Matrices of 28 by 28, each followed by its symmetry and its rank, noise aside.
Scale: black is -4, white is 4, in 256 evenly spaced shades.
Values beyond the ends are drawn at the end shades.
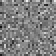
antisymmetric, rank six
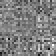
no symmetry, rank four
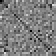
symmetric, rank eight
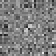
symmetric, rank six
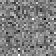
no symmetry, rank six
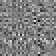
antisymmetric, rank four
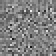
antisymmetric, rank eight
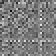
symmetric, rank four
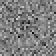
symmetric, rank eight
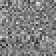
no symmetry, rank eight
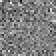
no symmetry, rank six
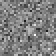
symmetric, rank eight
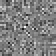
antisymmetric, rank eight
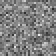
no symmetry, rank eight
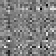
antisymmetric, rank four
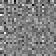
antisymmetric, rank four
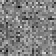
no symmetry, rank eight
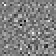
symmetric, rank six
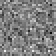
antisymmetric, rank eight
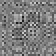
symmetric, rank four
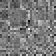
symmetric, rank six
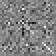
symmetric, rank six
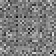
symmetric, rank six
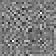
symmetric, rank six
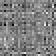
no symmetry, rank four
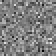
antisymmetric, rank eight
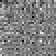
no symmetry, rank four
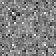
symmetric, rank six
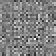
antisymmetric, rank four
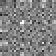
symmetric, rank four
